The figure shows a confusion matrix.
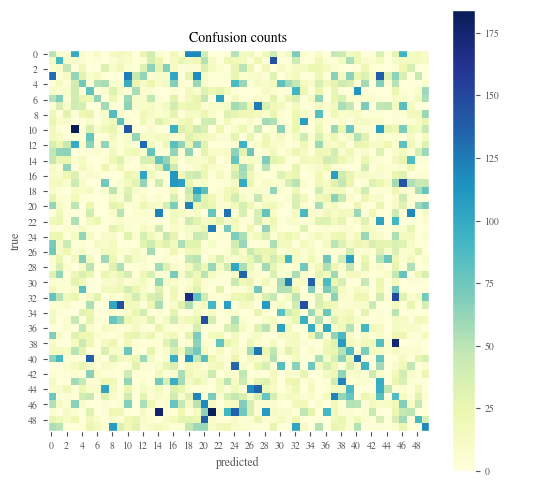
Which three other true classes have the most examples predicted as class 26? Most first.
44, 13, 39
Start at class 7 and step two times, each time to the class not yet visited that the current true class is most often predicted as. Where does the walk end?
39
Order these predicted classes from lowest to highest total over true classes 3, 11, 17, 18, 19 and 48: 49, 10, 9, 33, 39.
9, 33, 39, 49, 10
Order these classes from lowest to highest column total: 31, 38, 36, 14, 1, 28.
31, 1, 36, 14, 28, 38
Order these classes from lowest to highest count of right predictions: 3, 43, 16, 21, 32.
32, 3, 21, 43, 16
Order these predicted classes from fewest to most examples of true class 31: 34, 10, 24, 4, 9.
24, 9, 10, 34, 4
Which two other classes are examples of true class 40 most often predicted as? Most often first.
5, 18
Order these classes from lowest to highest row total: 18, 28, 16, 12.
18, 16, 28, 12
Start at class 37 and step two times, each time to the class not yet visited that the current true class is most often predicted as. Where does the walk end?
45
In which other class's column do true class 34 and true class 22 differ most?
43
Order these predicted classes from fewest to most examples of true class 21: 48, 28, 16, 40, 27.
48, 16, 27, 40, 28
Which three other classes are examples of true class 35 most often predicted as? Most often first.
20, 33, 8
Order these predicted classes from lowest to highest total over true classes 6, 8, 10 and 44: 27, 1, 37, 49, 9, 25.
9, 25, 1, 37, 49, 27
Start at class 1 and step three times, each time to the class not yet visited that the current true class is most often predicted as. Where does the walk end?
0
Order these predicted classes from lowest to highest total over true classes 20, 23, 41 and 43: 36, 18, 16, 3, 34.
36, 34, 3, 18, 16
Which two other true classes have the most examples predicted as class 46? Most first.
17, 0
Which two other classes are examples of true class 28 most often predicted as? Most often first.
24, 33
